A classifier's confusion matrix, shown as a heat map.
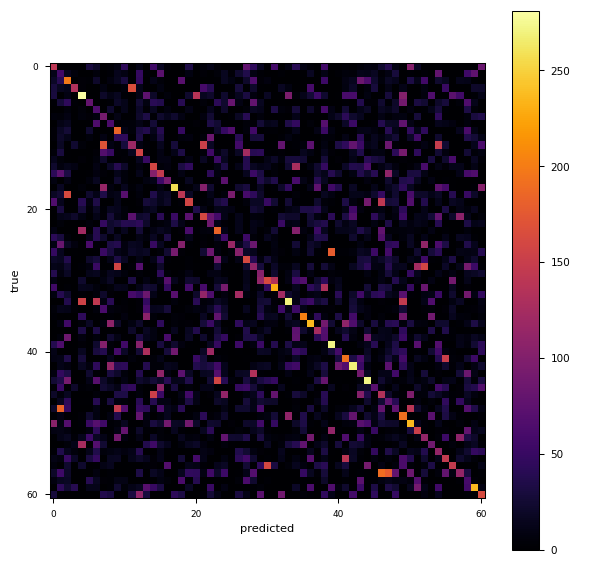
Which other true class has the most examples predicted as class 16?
50
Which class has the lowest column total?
3
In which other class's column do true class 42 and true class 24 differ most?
8
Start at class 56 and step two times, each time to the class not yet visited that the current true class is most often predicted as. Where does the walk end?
31
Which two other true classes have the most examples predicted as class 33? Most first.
49, 4
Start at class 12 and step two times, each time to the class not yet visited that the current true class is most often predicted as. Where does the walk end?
23
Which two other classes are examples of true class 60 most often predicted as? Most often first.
12, 32
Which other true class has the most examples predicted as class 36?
52
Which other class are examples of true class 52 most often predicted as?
57
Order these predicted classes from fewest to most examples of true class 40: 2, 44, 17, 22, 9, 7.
2, 44, 7, 9, 17, 22
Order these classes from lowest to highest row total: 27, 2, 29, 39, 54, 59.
29, 54, 27, 2, 59, 39
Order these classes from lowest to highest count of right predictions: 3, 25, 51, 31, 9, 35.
25, 3, 51, 9, 35, 31
